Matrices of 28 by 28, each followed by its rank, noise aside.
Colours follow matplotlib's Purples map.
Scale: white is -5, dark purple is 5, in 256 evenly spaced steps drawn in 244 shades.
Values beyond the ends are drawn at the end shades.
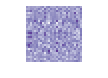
four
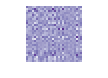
three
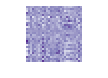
four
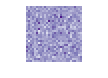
eight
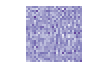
six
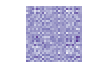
three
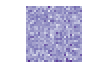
six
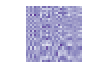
three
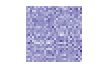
six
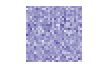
six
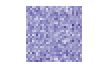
six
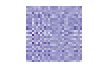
three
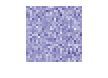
eight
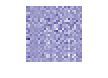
four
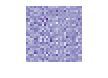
four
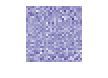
eight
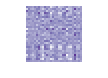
three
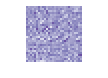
eight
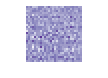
six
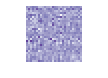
six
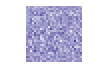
eight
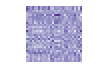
three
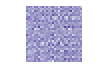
four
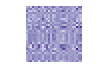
three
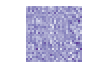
six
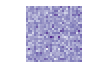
eight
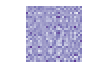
four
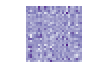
four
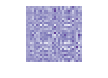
three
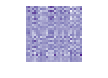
three
